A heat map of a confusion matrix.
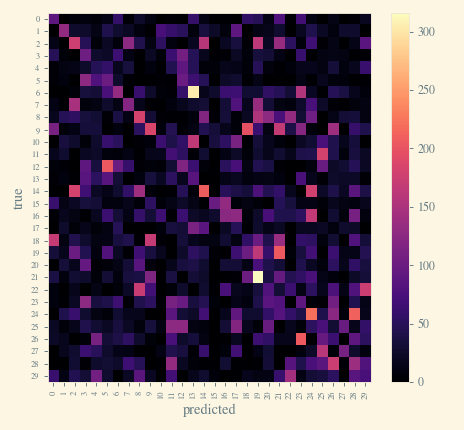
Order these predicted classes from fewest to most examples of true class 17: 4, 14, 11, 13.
4, 11, 14, 13
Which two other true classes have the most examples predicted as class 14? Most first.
2, 8
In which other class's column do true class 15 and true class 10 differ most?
13
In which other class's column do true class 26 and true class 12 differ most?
23
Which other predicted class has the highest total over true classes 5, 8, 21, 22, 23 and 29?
19
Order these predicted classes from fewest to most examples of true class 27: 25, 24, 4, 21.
21, 24, 4, 25
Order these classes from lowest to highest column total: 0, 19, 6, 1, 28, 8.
1, 0, 6, 8, 28, 19
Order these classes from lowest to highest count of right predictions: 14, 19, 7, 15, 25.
25, 15, 7, 19, 14
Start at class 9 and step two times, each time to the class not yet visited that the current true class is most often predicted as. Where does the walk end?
0
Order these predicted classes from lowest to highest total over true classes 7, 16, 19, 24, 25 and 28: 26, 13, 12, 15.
15, 13, 12, 26
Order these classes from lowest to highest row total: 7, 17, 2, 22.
17, 7, 22, 2
